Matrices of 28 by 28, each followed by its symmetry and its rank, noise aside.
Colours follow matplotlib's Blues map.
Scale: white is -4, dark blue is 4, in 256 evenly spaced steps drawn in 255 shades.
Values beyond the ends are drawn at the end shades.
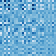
no symmetry, rank two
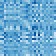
no symmetry, rank three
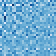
no symmetry, rank three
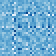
no symmetry, rank three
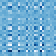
no symmetry, rank one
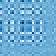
symmetric, rank one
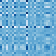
symmetric, rank one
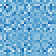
symmetric, rank three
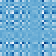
symmetric, rank one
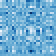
no symmetry, rank two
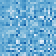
symmetric, rank three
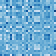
antisymmetric, rank two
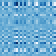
no symmetry, rank one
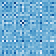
symmetric, rank two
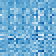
no symmetry, rank three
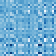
antisymmetric, rank two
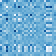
symmetric, rank two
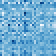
no symmetry, rank three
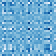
no symmetry, rank two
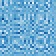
no symmetry, rank three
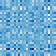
antisymmetric, rank two
